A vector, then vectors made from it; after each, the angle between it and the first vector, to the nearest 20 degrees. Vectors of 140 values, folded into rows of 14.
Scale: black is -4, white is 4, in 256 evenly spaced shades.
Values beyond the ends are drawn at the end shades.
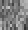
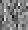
100 degrees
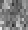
60 degrees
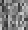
60 degrees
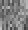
20 degrees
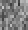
40 degrees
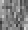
140 degrees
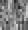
80 degrees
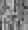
120 degrees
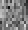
140 degrees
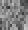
160 degrees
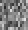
80 degrees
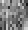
140 degrees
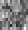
140 degrees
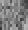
160 degrees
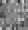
80 degrees
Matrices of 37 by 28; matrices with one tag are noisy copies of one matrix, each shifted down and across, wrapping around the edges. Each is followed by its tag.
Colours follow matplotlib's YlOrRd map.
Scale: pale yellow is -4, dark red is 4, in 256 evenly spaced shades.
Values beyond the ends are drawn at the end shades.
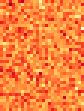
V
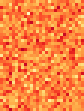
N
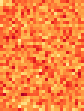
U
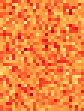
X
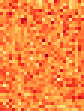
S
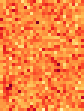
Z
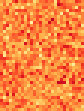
U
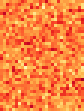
S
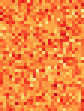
Z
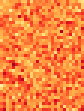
U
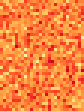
N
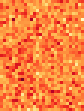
S
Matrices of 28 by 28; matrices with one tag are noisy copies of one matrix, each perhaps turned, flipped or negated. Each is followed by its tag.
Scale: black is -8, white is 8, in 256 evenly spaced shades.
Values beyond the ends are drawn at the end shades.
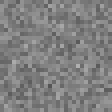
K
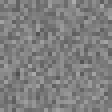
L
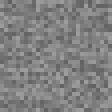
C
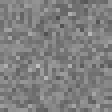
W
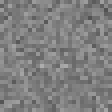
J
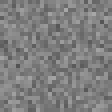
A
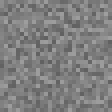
A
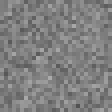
L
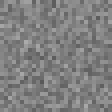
A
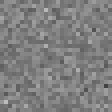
J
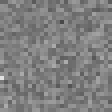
K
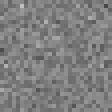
J
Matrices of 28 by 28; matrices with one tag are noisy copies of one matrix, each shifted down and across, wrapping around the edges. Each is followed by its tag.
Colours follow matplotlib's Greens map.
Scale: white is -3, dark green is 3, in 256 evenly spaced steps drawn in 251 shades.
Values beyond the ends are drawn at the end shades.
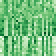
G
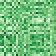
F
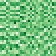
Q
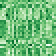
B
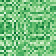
F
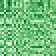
F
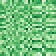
Q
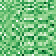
Q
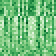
G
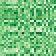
F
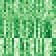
G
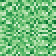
Q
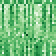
G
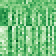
G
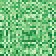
F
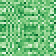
F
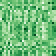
B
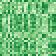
B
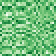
Q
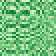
Q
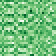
Q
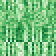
G
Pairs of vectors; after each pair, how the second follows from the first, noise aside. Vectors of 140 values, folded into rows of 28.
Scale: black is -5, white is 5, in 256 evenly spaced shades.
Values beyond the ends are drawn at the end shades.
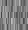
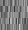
wrapped around.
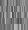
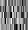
negated, scaled up.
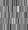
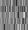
wrapped around.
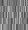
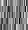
negated, scaled up.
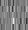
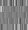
reversed, negated, partly zeroed.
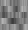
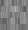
reversed, negated, shrunk.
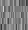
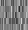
wrapped around.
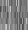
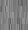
reversed, negated, shrunk.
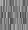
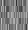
wrapped around.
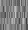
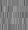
reversed, shrunk.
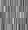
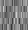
shuffled.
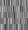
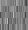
reversed, negated, partly zeroed.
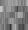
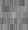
wrapped around, shrunk.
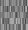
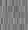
reversed, negated, shrunk.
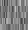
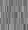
wrapped around, shrunk.
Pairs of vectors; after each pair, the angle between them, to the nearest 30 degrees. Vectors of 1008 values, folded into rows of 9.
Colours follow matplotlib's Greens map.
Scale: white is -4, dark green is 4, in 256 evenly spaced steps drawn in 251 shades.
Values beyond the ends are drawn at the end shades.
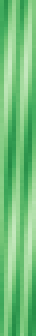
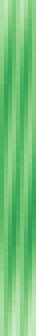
150 degrees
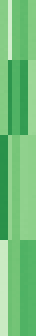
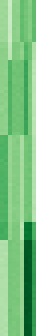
60 degrees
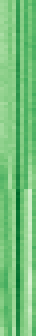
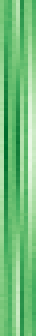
90 degrees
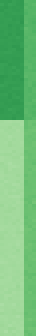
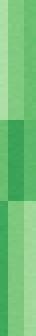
120 degrees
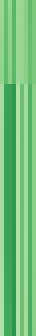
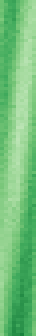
90 degrees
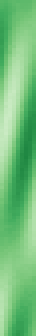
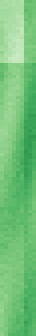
60 degrees
